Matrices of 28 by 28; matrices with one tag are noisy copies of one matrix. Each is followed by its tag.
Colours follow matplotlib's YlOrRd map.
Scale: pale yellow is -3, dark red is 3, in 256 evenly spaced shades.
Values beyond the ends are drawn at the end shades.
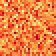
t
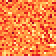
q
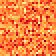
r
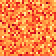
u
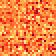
r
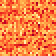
r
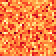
t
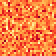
t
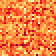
r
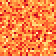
t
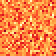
t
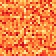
r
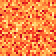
t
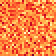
u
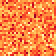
q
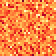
u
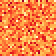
u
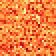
r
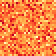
u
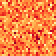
t
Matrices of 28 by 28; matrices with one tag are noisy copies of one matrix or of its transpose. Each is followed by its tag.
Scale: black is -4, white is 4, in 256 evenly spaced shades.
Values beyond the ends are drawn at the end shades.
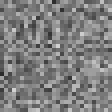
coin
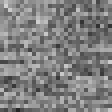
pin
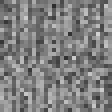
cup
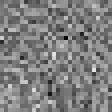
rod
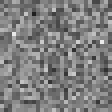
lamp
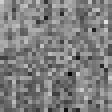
pin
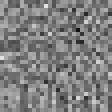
rod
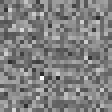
lamp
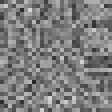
rod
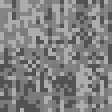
pin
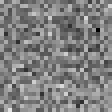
coin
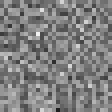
rod
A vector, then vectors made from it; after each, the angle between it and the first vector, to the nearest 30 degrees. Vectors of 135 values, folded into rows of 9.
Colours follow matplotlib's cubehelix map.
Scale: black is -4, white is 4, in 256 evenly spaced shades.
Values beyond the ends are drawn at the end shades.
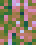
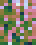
30 degrees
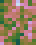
60 degrees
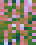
90 degrees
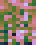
60 degrees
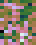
90 degrees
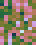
30 degrees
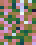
120 degrees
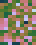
60 degrees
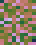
90 degrees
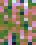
30 degrees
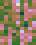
30 degrees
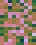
90 degrees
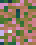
90 degrees
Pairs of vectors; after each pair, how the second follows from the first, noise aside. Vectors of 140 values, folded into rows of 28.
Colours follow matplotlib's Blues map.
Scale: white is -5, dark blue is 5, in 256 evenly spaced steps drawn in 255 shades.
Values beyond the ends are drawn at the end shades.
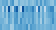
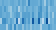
reversed, partly zeroed.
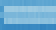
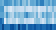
scaled up.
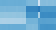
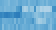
wrapped around, negated, partly zeroed.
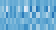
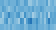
reversed, negated, shrunk.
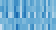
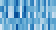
scaled up.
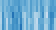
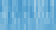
reversed, negated, shrunk.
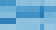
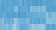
wrapped around, negated, shrunk.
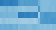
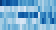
scaled up.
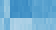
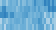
wrapped around, negated, partly zeroed.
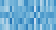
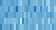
reversed, partly zeroed.
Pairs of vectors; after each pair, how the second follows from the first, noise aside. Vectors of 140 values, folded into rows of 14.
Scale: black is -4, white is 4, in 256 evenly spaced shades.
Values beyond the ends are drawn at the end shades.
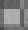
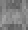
wrapped around, negated, shrunk.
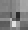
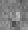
negated, shrunk.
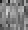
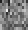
sign-scrambled.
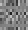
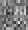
wrapped around, negated.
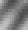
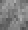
negated, shrunk.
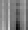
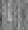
wrapped around, negated, shrunk.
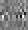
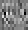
reversed, negated.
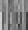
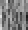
copied.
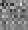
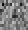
sign-scrambled.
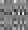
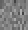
negated, shrunk.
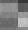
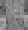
wrapped around, negated, shrunk.
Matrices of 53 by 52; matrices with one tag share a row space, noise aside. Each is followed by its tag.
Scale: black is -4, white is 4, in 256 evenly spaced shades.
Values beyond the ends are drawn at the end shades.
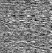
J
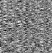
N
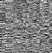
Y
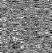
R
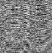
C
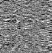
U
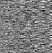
J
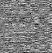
J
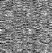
Y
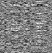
C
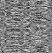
C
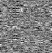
R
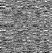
Y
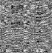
C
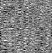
N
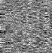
Y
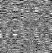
R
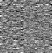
R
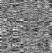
R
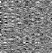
N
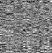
Y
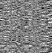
U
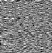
N
